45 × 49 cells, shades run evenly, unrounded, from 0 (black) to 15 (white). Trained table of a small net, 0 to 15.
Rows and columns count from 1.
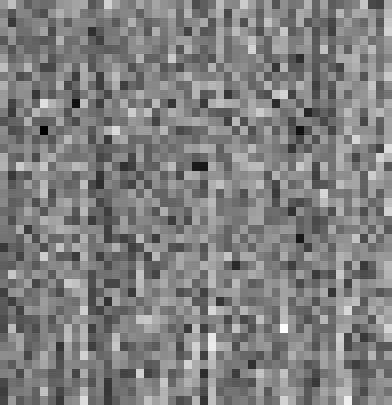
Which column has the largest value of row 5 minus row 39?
8
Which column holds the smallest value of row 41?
32
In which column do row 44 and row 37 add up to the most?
36
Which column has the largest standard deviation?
6
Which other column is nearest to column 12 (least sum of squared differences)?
42
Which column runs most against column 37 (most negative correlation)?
4
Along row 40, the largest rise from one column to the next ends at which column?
27
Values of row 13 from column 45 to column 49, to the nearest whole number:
9 6 10 11 9
